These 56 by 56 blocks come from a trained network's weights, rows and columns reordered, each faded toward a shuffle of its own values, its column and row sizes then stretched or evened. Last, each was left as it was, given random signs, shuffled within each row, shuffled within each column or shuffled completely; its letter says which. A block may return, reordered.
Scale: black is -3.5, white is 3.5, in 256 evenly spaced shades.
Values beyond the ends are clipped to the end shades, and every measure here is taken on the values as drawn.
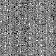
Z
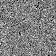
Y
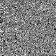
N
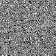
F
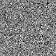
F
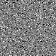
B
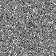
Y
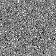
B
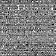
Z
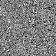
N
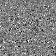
B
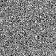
B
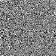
F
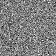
Y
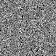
N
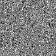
N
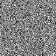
F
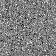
Y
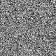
B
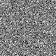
B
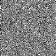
F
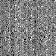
Z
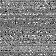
B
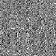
Z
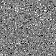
B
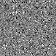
F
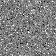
Y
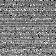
B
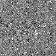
F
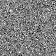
Y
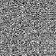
Z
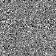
F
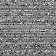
B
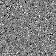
Y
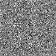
F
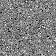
Y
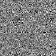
F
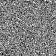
Y
